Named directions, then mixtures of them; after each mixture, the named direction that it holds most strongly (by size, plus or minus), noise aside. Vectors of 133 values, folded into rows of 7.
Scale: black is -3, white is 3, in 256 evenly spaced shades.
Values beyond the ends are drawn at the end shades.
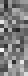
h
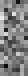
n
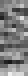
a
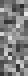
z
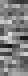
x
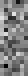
n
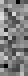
n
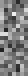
n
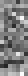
a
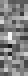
x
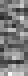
a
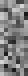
z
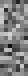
n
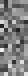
h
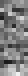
a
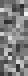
z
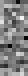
n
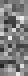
z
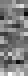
a
